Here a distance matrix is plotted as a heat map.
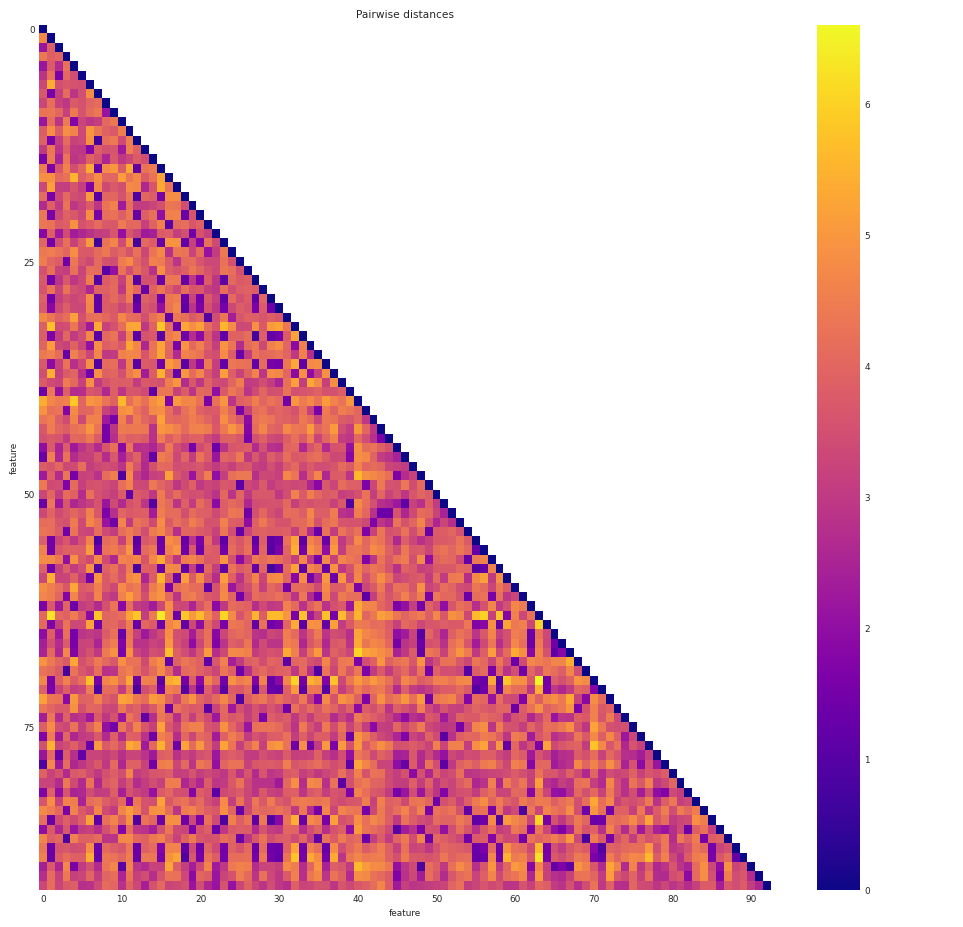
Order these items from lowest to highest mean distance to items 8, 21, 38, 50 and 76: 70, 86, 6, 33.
86, 33, 6, 70
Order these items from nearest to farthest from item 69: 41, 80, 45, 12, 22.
41, 80, 22, 45, 12
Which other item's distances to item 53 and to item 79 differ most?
0
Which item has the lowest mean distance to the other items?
22
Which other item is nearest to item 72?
25
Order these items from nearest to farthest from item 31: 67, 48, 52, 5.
5, 52, 48, 67
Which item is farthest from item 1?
63
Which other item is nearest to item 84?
61
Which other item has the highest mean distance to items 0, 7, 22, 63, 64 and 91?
40
